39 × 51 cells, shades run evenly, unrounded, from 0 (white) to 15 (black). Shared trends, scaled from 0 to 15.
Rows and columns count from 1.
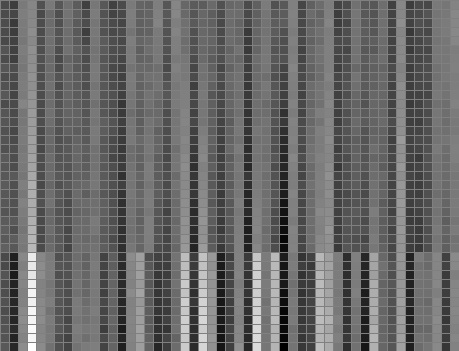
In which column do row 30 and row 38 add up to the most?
32
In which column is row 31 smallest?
4
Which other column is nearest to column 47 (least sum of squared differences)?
38
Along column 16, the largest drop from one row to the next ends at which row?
29
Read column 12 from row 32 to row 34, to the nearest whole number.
11 11 11
